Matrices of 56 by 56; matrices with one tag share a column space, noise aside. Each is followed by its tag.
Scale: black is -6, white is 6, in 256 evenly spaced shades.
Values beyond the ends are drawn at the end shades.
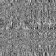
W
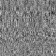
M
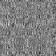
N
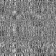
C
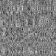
M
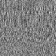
M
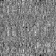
C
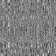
C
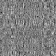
N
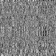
C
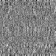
C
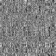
C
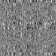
W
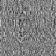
M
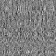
M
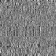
C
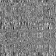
W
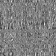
W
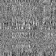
W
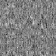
N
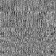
M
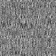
N
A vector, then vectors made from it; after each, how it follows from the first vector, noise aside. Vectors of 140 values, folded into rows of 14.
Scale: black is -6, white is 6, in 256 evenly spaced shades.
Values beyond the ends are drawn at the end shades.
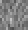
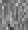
copied.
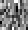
reversed, negated, scaled up.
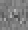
wrapped around, partly zeroed.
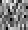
negated, scaled up.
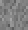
shrunk.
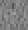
wrapped around, negated, shrunk.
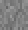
wrapped around, negated, shrunk.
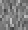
copied.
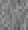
wrapped around, negated, shrunk.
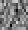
reversed, negated, scaled up.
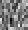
negated, scaled up.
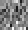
reversed, negated, scaled up.
